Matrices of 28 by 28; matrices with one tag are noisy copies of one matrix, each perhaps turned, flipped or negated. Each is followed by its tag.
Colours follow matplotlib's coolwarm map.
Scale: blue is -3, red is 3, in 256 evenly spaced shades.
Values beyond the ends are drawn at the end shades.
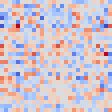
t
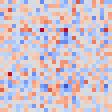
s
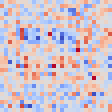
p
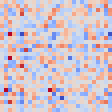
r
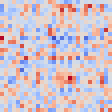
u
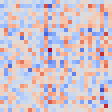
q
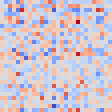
r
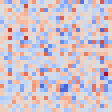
s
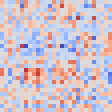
p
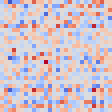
r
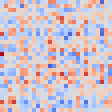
u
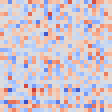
r
